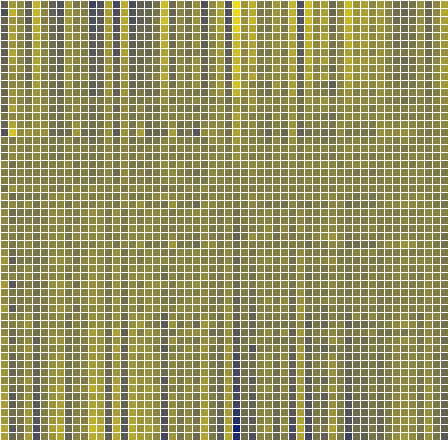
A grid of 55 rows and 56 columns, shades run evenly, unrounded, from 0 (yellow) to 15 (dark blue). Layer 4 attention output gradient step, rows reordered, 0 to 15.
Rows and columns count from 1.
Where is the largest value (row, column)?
54, 30
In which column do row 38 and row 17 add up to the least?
2
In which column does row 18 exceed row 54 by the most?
12
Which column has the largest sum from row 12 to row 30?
15
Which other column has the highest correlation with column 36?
34
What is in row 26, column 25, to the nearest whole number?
9
